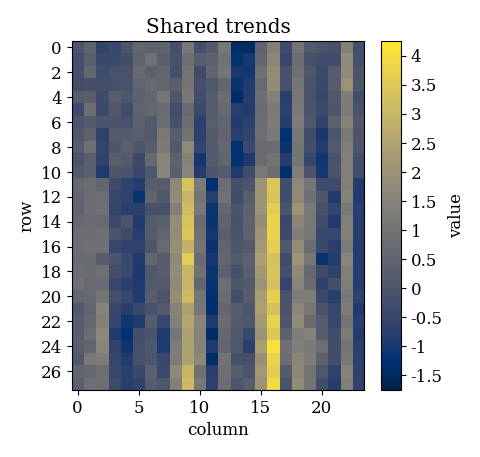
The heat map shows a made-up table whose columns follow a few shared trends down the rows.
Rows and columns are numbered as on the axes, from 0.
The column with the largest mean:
16
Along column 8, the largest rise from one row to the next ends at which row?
11
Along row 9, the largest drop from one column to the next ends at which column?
10
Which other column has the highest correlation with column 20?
17
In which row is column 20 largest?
24
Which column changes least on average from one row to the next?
23
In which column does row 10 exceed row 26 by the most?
7
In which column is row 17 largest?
9
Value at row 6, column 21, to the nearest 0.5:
0.5
